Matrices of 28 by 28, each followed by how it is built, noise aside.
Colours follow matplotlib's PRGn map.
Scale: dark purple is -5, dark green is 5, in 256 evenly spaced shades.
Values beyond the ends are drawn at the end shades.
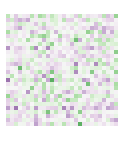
blocks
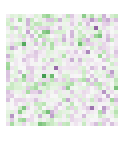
blocks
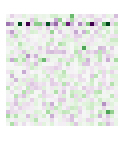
uneven rows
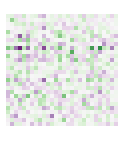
low rank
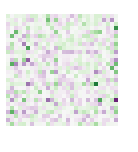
low rank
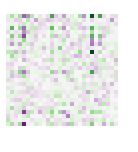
low rank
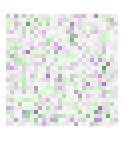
noise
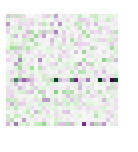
uneven rows
